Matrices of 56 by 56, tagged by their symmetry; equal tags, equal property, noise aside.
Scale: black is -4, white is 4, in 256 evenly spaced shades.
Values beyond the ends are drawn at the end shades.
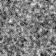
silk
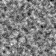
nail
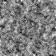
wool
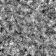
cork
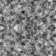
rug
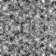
rug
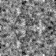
rug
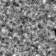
silk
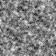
wool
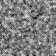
silk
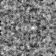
rug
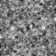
wool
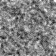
nail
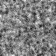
silk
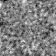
cork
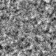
cork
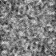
wool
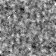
wool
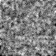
silk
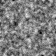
wool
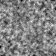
wool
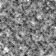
nail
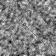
silk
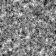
silk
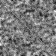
wool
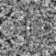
rug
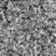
silk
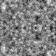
rug
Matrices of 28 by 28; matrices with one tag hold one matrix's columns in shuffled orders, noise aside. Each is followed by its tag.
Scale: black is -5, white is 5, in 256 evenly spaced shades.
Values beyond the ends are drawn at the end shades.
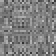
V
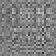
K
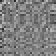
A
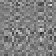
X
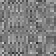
V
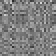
A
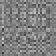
K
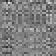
A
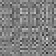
K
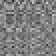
A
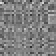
A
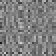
V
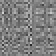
K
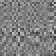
X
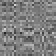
X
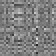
K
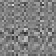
X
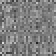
V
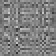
K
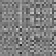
K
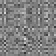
K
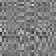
X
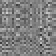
K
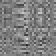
K
